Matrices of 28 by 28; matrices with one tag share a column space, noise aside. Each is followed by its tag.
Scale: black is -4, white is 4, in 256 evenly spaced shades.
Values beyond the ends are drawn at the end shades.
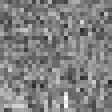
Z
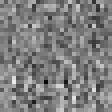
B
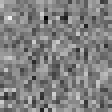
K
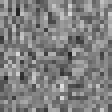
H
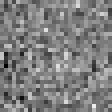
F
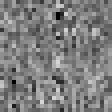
Z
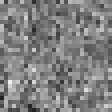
Z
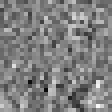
Z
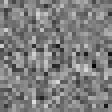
F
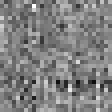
B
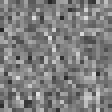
K
